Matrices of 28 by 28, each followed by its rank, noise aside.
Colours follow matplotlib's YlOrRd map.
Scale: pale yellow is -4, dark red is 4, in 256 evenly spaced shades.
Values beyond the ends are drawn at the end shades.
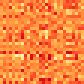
four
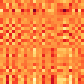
two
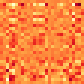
three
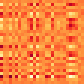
one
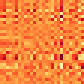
two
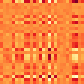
one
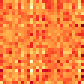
three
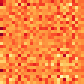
four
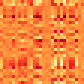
two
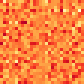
six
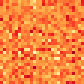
six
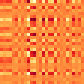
one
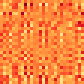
three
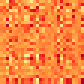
three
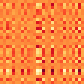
one
